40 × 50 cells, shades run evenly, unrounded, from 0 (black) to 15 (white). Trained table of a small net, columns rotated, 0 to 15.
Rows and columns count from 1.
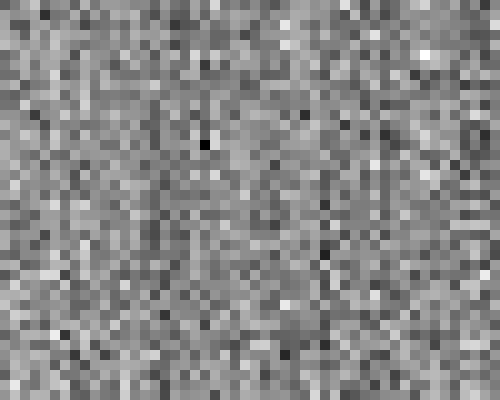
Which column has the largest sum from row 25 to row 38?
6
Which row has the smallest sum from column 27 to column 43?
32
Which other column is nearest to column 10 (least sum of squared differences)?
23
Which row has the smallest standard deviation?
10
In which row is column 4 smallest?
12
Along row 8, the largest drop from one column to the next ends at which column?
7
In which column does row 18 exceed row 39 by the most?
43
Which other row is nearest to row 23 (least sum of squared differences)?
21
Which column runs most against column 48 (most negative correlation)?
33
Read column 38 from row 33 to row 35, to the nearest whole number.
5 8 9
